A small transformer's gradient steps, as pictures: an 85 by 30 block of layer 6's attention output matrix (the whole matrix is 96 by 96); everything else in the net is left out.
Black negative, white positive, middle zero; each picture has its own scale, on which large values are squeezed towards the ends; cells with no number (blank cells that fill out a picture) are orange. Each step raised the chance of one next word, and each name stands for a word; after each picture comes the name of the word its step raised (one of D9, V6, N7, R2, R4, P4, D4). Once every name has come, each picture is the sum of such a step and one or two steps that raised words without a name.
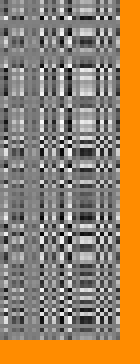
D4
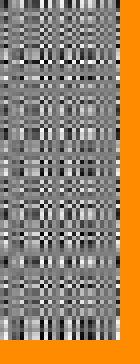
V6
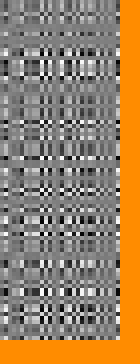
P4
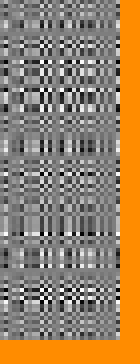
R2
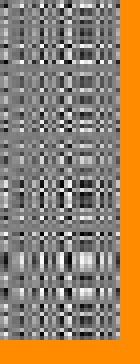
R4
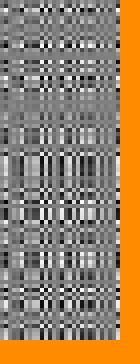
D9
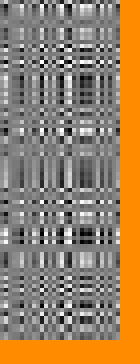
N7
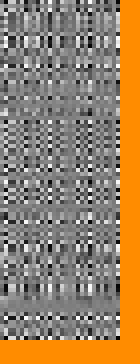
D4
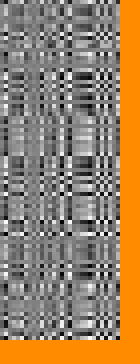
D9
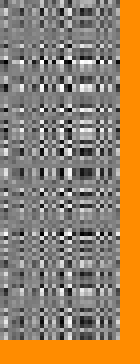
V6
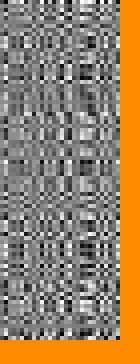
V6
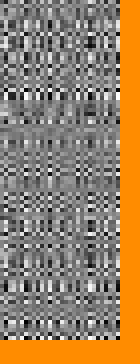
R2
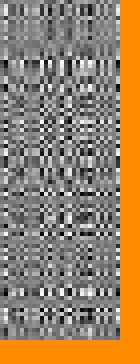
P4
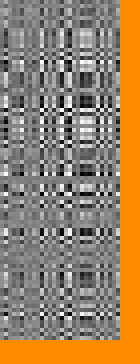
N7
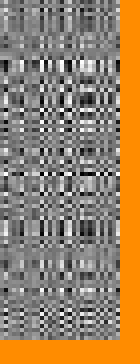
R2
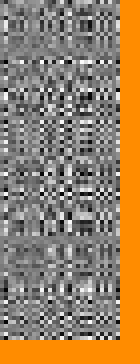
R2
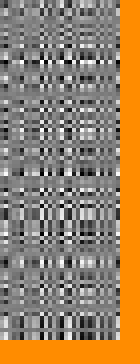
V6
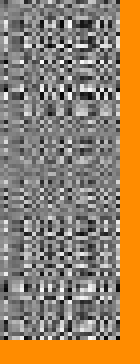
R2
